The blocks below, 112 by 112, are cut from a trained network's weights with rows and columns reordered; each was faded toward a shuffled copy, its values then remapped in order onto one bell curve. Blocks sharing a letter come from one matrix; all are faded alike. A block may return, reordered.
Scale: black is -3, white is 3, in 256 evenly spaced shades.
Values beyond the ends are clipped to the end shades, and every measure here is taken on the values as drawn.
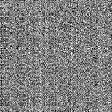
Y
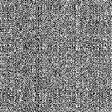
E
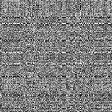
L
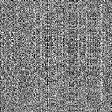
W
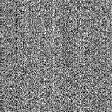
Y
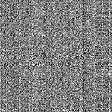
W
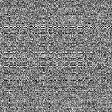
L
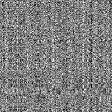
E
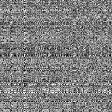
L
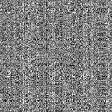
W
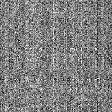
W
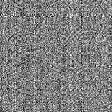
Y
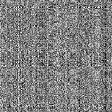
W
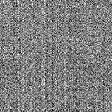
Y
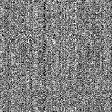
Y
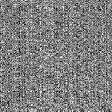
E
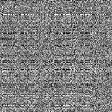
L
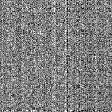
W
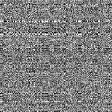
L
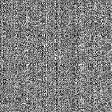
W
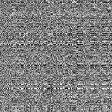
L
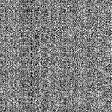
E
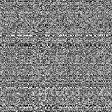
L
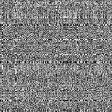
L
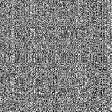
E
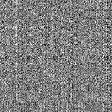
E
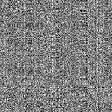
Y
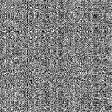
E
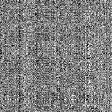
W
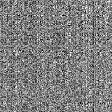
W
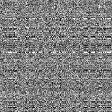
L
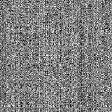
W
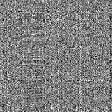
E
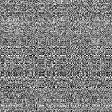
L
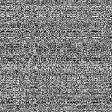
L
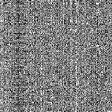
W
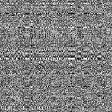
L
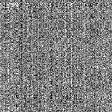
W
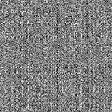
E
